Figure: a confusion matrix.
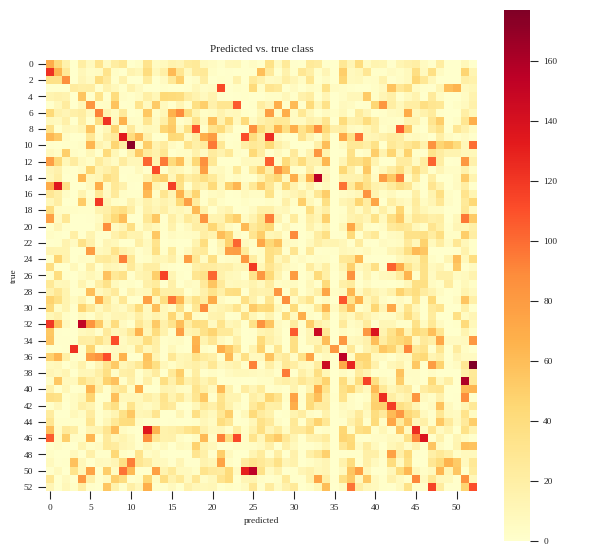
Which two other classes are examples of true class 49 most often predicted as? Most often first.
10, 21
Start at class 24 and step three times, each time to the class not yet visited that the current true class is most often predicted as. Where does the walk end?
20
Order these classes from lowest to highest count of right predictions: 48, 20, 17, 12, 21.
48, 20, 21, 17, 12
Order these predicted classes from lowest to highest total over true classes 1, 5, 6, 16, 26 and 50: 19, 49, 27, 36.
49, 36, 19, 27
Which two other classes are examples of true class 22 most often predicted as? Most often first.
23, 26
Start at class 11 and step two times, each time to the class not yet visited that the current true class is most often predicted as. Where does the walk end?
40
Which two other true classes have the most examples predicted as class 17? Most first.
24, 31
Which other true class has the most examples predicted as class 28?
13
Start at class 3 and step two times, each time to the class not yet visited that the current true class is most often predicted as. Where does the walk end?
30
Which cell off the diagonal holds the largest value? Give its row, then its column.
37, 52
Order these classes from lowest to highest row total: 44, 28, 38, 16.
38, 16, 44, 28
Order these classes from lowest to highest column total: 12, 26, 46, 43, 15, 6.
46, 6, 15, 26, 43, 12
